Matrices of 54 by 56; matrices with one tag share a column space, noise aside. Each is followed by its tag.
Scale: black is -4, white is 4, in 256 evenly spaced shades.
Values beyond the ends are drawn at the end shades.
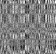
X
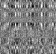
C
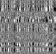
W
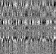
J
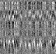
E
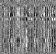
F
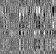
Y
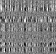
W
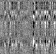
E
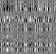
W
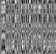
X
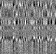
J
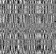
X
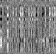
F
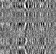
C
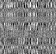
C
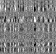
W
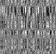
Y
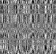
X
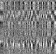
E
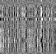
F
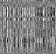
F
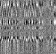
J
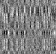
Y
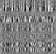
W
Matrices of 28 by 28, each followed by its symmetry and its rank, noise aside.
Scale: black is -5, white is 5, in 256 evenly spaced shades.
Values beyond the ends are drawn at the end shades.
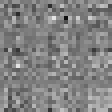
no symmetry, rank four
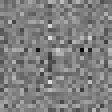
antisymmetric, rank four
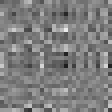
no symmetry, rank two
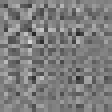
symmetric, rank two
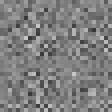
symmetric, rank three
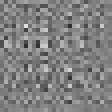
no symmetry, rank three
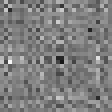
symmetric, rank two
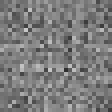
no symmetry, rank four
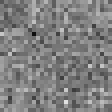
symmetric, rank four
